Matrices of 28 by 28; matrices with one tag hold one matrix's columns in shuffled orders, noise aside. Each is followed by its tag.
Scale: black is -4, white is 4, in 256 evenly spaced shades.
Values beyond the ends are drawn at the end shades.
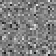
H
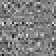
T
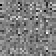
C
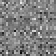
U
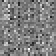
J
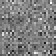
U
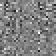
C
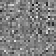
C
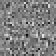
T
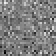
U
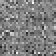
U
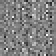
J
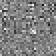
C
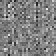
J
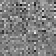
C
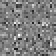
T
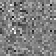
C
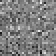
U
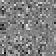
H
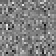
H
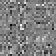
H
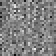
J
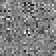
C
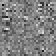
C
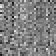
J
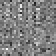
J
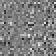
T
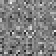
U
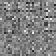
C
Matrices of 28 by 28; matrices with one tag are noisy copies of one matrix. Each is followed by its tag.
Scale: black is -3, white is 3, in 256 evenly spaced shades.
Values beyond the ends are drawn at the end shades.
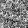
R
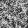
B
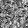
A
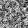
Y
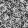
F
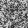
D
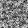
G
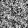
B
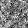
D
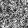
A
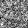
R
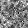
D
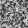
Y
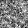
B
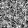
B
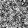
Y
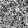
Y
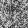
D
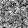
Y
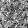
D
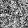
A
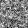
R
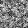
F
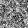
Y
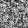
F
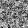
G
